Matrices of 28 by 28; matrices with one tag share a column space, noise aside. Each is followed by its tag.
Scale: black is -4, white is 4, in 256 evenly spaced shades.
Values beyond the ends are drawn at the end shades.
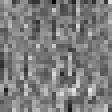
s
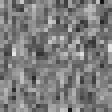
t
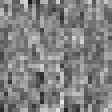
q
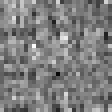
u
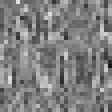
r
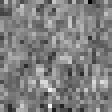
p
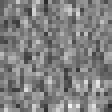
p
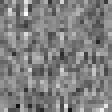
p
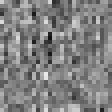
u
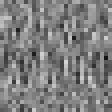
r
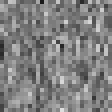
t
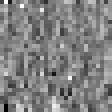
s
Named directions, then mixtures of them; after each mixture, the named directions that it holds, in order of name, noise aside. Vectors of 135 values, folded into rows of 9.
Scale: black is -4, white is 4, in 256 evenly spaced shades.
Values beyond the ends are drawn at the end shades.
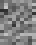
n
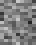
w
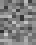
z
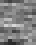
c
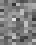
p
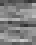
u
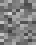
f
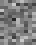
p.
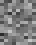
f.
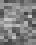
c, p, w.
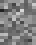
f, n, p.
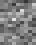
f, p, u.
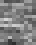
c.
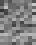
n, u.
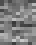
n, u.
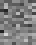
n, u, z.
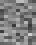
n, w, z.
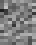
n.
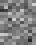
f, n, p.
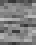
c, u.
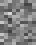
f.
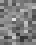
p, w.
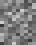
f, p, w.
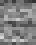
u, w.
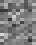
f, n.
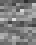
f, p, u.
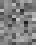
p, z.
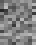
n.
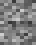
f, u, w.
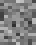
n, w.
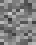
f.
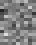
n, w, z.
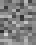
z.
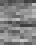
u.
